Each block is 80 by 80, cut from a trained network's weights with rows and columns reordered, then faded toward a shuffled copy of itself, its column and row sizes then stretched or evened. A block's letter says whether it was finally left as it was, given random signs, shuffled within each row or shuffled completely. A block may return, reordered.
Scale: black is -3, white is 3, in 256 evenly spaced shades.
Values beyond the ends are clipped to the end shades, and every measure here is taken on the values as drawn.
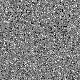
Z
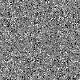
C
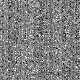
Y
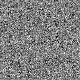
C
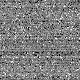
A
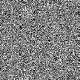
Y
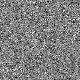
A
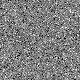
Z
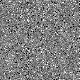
C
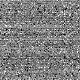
Y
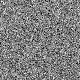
Z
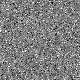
Z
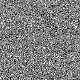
C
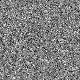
A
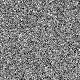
Z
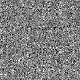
Y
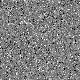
Z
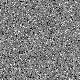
Z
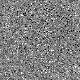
C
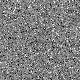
Z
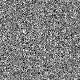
C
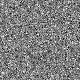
Z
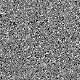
C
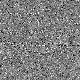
A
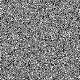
C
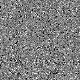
C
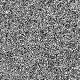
Z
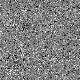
C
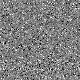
A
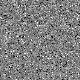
C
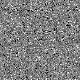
C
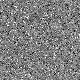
Z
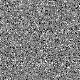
C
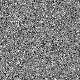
C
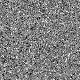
Z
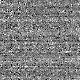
Y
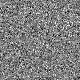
A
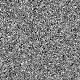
Z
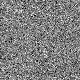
Z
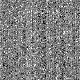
Y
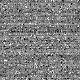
Y
